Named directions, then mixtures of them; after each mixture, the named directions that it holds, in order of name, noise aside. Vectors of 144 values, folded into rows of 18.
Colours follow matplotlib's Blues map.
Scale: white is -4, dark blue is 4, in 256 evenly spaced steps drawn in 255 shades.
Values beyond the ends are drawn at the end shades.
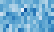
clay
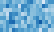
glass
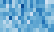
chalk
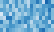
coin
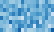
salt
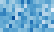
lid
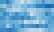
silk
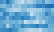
silk.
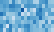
clay.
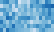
coin, silk.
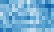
coin, lid, silk.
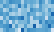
salt.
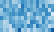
chalk, salt.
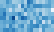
glass, lid, silk.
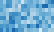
glass, silk.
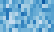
glass.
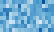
glass.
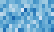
clay.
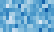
glass.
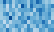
chalk, coin.
